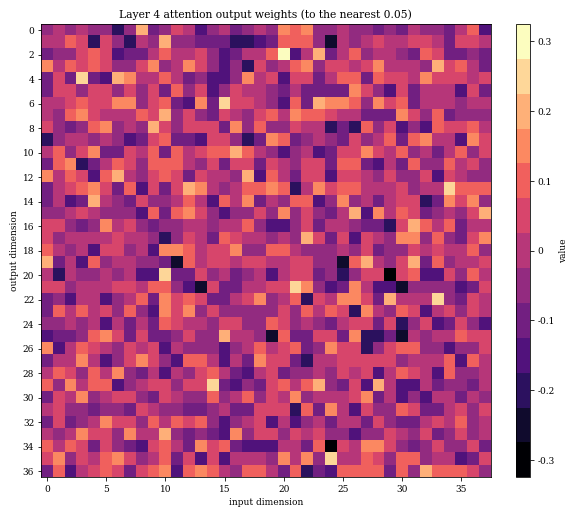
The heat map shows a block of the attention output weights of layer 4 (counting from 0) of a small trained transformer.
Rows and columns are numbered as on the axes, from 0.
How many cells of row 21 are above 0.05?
5
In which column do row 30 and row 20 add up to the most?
10
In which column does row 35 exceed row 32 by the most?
24
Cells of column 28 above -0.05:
19
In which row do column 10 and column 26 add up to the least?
17
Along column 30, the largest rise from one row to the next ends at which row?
26
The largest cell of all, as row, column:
2, 20
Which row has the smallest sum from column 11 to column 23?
1
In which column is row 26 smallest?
27
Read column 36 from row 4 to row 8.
0 0.05 0 -0.05 0.1
